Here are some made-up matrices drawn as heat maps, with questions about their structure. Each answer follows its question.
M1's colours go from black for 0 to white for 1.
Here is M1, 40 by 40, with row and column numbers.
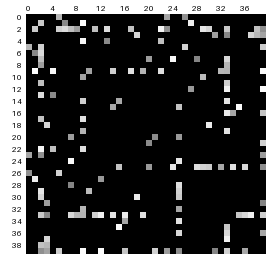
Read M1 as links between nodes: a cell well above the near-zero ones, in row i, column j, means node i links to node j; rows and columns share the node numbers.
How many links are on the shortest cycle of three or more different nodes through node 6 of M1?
3
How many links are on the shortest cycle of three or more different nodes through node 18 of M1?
5
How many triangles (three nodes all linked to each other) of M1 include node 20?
0
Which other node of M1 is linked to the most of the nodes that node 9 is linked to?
node 2
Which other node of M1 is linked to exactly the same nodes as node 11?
node 8
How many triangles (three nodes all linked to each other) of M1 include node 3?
3
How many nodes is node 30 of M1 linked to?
3
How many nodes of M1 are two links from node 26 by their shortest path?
3
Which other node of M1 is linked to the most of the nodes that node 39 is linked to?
node 33
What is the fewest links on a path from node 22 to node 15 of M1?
3
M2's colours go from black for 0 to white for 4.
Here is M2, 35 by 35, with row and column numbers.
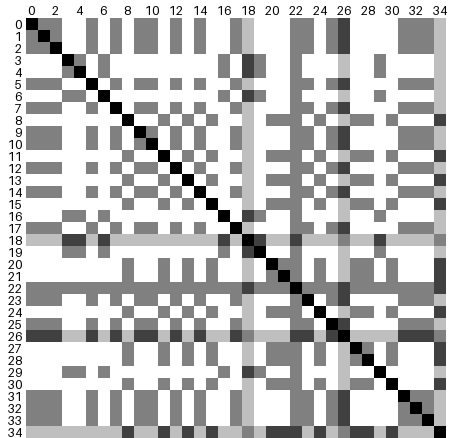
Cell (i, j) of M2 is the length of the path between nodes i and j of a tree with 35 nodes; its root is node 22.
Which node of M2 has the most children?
26
